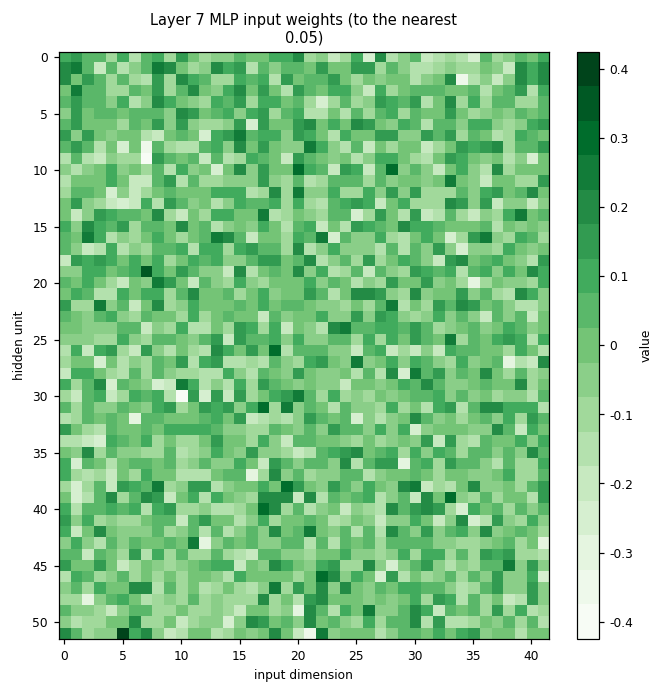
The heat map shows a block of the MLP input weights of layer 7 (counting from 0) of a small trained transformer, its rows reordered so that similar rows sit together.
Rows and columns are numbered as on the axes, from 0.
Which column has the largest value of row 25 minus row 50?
33
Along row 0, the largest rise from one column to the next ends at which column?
27
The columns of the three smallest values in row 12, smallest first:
4, 6, 16
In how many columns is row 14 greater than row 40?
16
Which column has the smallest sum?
12
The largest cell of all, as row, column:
51, 5
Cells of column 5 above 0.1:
3
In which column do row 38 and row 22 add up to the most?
8
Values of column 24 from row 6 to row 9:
0 0.1 -0.15 0
